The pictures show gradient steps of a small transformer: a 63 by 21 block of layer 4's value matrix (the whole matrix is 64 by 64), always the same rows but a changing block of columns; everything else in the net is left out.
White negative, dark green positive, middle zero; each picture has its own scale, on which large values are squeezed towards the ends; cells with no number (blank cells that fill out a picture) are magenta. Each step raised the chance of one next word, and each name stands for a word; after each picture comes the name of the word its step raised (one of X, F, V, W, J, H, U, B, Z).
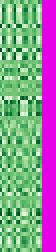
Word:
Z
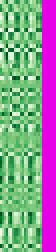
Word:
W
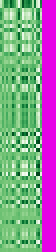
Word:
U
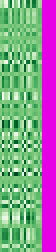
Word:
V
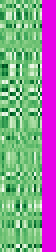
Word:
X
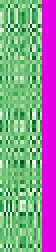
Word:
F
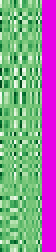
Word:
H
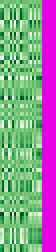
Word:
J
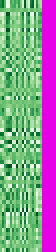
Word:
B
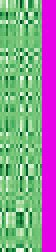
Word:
B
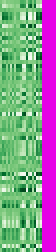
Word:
X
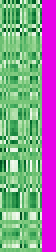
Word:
F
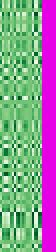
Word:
B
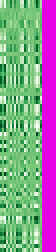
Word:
V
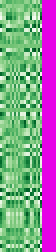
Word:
F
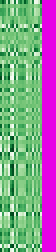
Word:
W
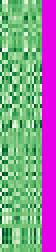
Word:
V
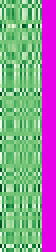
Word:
X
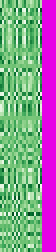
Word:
Z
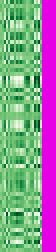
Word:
J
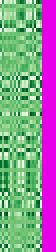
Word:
F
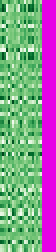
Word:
Z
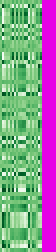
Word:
X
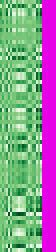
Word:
W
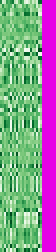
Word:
B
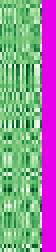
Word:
X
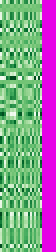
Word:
F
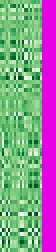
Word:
J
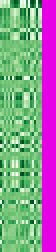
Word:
U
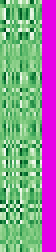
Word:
U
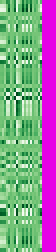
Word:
Z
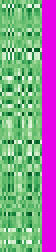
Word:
J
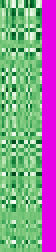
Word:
U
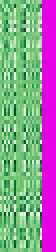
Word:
W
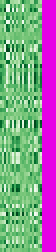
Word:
Z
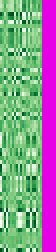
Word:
B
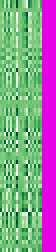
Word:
B
